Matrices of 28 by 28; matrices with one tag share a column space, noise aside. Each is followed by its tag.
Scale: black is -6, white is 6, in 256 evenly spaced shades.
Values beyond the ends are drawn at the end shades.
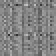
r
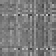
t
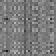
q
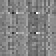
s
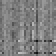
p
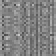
r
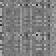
r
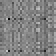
q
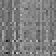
p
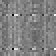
t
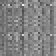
r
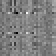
s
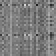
r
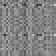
r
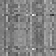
t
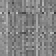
s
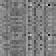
r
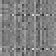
t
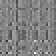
p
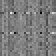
s
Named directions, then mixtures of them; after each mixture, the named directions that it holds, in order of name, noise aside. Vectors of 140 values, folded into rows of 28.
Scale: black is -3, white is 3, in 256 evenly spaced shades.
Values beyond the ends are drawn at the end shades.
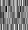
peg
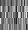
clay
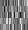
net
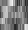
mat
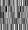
peg.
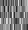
clay, net.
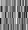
clay.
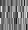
clay.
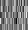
clay, peg.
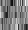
mat, peg.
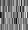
clay, peg.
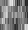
mat.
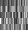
clay, net.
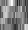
mat.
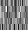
peg.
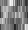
mat.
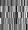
clay.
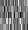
net.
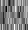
mat, peg.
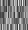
net, peg.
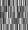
net, peg.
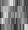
mat.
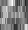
mat.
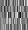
clay, net.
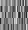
clay.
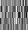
clay.
